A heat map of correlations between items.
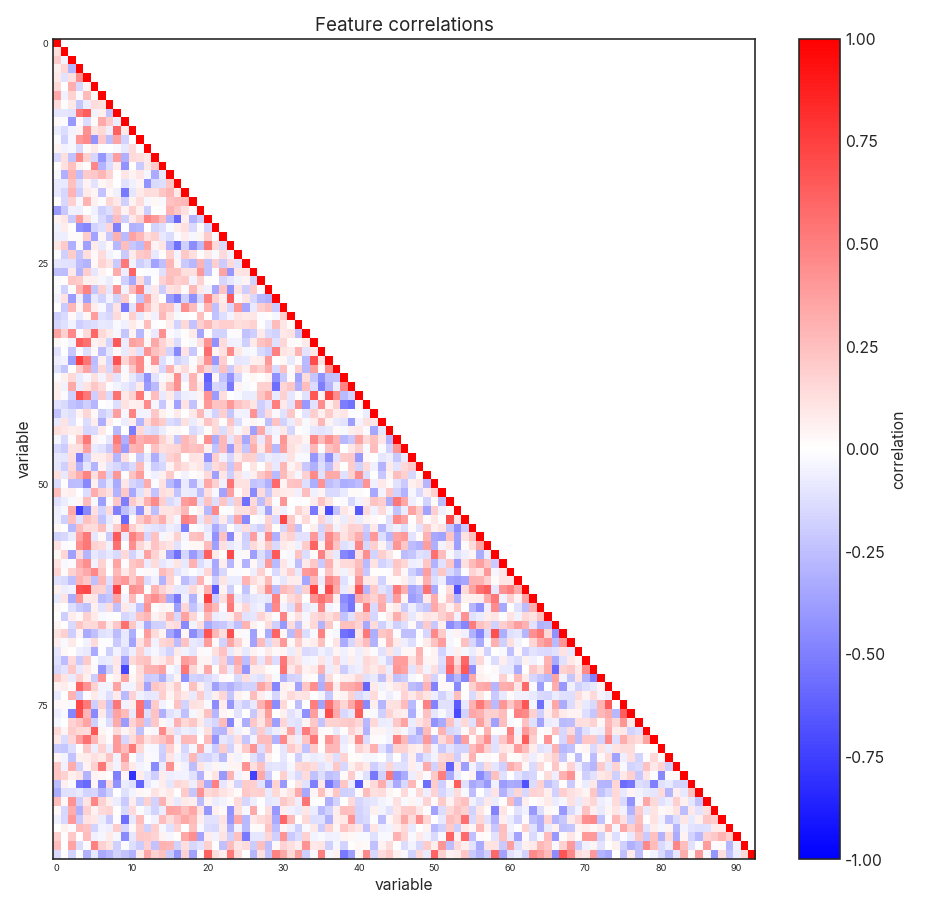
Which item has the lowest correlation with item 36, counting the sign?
53
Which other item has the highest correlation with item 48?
88
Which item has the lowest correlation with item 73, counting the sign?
41
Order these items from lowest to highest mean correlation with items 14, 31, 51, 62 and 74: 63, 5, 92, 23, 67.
67, 23, 92, 63, 5
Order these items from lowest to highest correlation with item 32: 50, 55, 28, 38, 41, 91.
38, 55, 28, 91, 50, 41
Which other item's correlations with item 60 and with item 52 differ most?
82
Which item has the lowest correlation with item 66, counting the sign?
71
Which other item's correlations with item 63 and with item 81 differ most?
20
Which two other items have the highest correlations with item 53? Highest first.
84, 21
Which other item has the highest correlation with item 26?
10
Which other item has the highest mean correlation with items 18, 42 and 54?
52
